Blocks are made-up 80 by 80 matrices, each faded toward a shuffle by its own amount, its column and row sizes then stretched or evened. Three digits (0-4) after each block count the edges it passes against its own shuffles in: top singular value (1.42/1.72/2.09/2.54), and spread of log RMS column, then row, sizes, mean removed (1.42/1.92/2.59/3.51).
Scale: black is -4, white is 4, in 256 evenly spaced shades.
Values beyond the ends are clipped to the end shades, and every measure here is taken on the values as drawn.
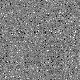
1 0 1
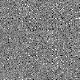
2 2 1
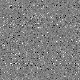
0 1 2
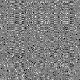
4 1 1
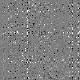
2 3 1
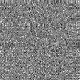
3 0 0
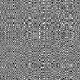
4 3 2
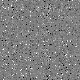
0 2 1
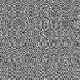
4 1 1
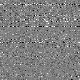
3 0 3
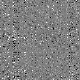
1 3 2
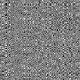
4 3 1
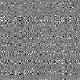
3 1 3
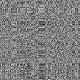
4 0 2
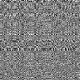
4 1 3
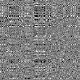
4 2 3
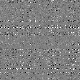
2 2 3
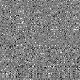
3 0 2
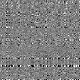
4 2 3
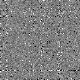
2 2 2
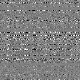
3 1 4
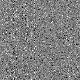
1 2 0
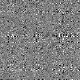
1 3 3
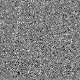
0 1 1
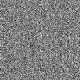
2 1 0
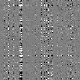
4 4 2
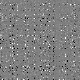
0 3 2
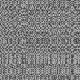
4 1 0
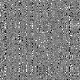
3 3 0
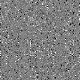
2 2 0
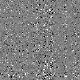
1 3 2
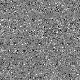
2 0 2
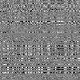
4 0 4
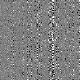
3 4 1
